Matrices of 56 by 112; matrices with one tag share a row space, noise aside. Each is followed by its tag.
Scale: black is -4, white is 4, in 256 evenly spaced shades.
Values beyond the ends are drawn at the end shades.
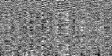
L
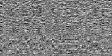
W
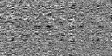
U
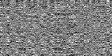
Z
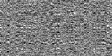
Z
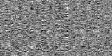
L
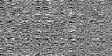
U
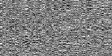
W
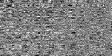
U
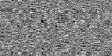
L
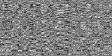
L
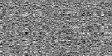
W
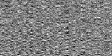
L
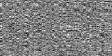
W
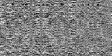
U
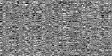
W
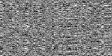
W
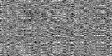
Z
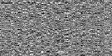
L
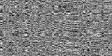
W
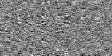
L
